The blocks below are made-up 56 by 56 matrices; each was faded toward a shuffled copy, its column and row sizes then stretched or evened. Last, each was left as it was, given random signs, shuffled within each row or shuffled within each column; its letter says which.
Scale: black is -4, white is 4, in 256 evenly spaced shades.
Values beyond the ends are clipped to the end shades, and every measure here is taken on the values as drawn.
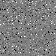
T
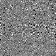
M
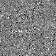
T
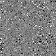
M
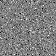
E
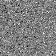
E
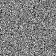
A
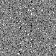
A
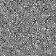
T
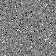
A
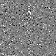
M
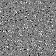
E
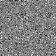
T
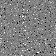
A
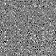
M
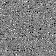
E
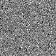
A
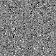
T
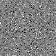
M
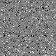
T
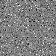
E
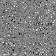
T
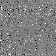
T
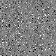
T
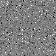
T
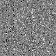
A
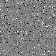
E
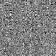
M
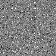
T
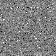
E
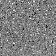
A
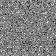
E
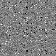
T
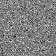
E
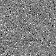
A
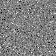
E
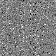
A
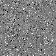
A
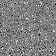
E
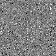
T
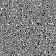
E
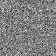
E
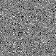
T
